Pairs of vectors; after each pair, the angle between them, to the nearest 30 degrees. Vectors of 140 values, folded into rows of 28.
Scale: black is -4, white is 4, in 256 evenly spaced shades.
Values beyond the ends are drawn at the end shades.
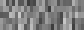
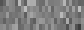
120 degrees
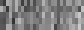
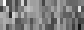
150 degrees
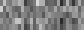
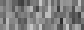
90 degrees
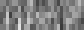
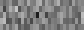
120 degrees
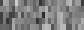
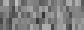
30 degrees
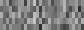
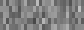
150 degrees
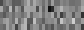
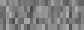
90 degrees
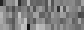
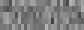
90 degrees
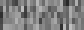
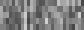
120 degrees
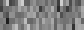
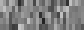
120 degrees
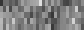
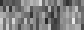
30 degrees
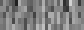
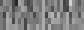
30 degrees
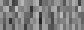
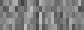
150 degrees
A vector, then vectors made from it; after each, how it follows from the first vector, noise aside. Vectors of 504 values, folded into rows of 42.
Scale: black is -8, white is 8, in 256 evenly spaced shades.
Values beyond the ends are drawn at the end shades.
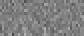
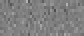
wrapped around, partly zeroed.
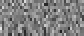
negated, scaled up.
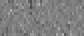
wrapped around, negated, partly zeroed.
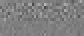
wrapped around, partly zeroed.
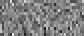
negated, scaled up.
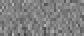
negated.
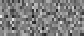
wrapped around, negated, scaled up.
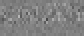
wrapped around, partly zeroed.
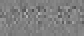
wrapped around, negated, partly zeroed.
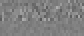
wrapped around, partly zeroed.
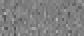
wrapped around, negated, partly zeroed.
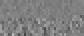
negated, partly zeroed.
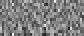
negated, scaled up.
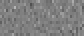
reversed, partly zeroed.
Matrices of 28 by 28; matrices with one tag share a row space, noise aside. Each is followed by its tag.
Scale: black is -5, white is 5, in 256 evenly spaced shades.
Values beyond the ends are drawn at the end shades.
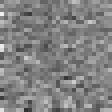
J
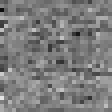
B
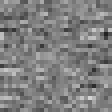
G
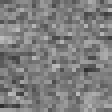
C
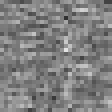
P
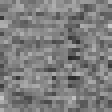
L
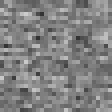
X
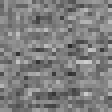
L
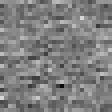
B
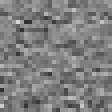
J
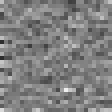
J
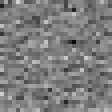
J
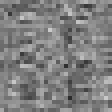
P
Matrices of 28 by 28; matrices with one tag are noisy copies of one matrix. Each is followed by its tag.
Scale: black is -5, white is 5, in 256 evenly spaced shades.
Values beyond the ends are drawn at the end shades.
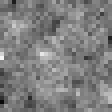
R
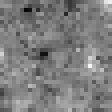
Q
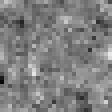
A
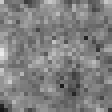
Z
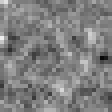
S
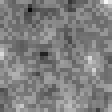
Q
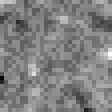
A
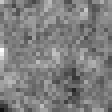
Z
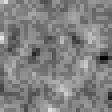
S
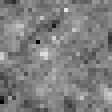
R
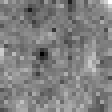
Q
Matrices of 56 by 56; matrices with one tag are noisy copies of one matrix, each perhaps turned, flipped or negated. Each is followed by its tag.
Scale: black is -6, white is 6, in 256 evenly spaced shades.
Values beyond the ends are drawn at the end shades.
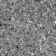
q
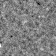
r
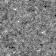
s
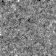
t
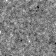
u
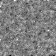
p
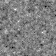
s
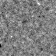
r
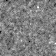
u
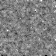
p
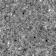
s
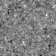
s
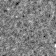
r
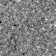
q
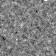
r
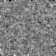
p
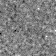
q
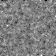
p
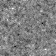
s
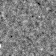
r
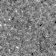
q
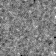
t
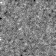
t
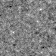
s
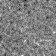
q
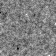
u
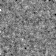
p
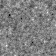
s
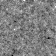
u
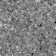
q
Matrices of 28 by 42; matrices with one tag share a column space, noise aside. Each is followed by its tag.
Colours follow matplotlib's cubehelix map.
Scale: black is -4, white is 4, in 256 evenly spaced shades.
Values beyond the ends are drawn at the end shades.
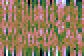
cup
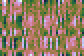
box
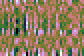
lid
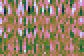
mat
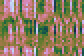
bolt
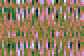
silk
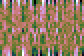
cup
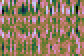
mat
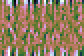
cup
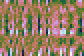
lid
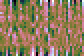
cup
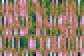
box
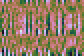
lid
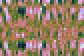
silk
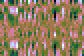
silk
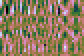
mat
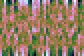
cup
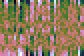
cup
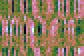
bolt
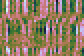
bolt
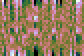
cup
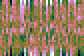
cup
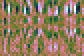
mat
